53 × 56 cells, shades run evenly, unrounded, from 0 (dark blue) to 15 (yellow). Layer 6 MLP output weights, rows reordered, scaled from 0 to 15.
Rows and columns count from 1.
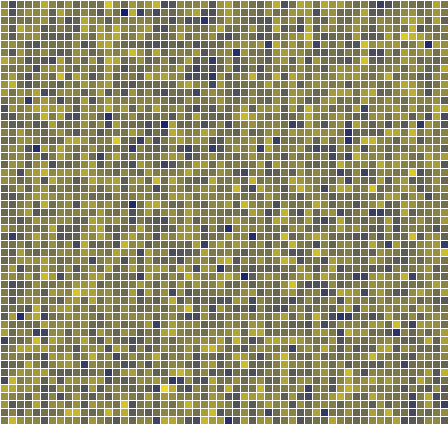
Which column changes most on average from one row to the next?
47
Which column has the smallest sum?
20
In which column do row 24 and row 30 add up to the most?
52
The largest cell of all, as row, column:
49, 21
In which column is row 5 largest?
51
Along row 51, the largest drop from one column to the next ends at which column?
17
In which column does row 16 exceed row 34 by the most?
28
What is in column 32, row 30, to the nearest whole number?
1
